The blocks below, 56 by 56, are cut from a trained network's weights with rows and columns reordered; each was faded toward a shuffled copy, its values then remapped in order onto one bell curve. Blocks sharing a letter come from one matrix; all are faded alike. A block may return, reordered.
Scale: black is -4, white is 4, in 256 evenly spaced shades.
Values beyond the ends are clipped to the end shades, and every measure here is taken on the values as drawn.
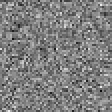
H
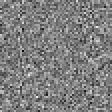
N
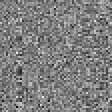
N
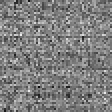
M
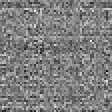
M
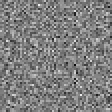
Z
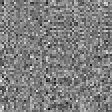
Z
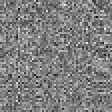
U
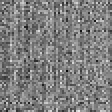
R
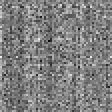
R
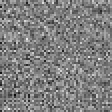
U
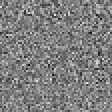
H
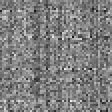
R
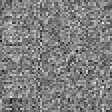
U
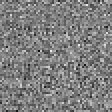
H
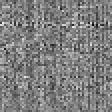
R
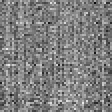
R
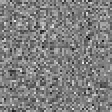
Z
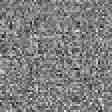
H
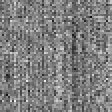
R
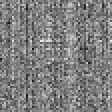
R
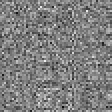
U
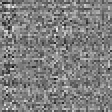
M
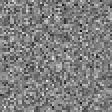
N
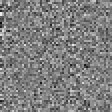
U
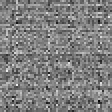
M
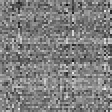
M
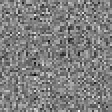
Z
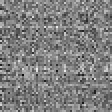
M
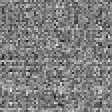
M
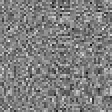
Z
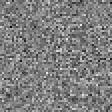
H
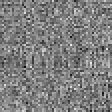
Z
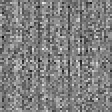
R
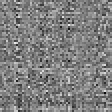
M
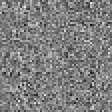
H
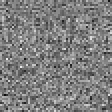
H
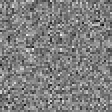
N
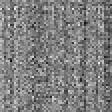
R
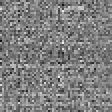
M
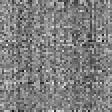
R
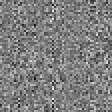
Z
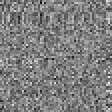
U
